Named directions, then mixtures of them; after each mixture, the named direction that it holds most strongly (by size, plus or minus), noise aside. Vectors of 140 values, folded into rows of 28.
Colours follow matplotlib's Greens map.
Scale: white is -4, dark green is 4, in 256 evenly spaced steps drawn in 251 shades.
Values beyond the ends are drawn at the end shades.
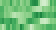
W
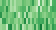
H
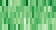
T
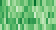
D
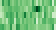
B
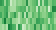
H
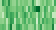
B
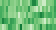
W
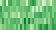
T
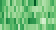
D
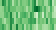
B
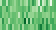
H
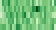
B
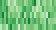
D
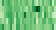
B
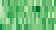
B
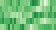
W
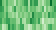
T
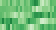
W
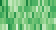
T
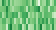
H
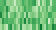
H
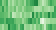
W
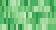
T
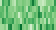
H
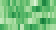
W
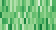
H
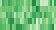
B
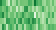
D
